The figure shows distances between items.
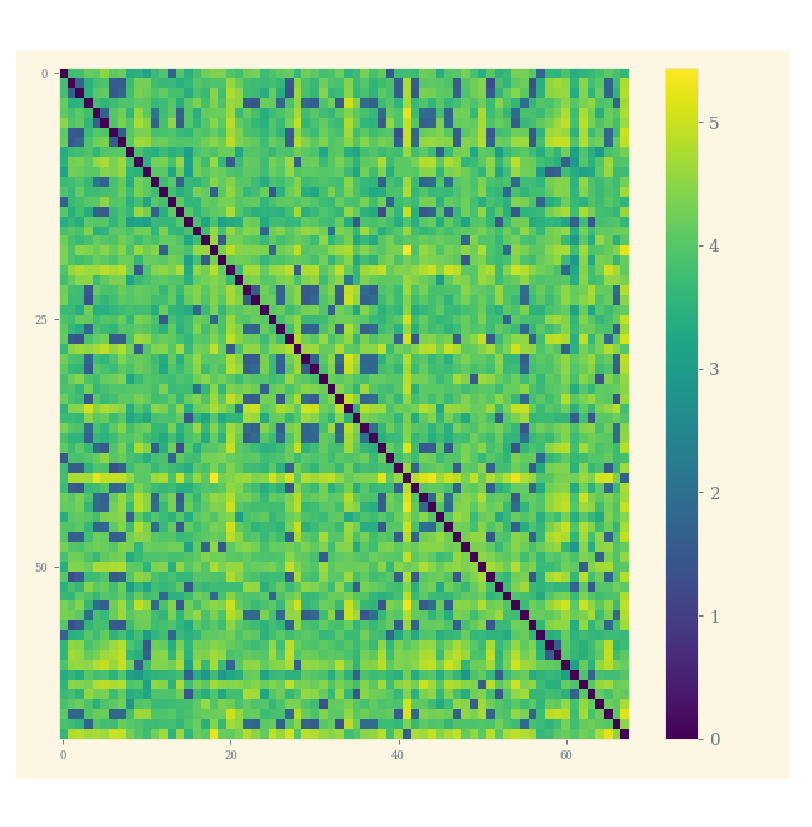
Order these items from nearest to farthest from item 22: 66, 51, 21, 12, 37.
37, 66, 12, 51, 21
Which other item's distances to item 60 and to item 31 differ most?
64
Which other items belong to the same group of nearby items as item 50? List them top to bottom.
62
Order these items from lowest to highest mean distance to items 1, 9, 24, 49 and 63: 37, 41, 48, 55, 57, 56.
56, 57, 48, 37, 55, 41
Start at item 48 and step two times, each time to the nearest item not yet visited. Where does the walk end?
17
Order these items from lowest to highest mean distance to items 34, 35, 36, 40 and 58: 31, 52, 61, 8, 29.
61, 52, 8, 29, 31
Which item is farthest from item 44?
41
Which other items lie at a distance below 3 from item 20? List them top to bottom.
9, 28, 60
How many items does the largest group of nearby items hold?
11
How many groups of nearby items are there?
15
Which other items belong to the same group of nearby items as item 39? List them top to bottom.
0, 13, 57
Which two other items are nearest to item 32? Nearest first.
24, 16
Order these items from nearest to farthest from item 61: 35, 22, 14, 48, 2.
35, 48, 2, 14, 22
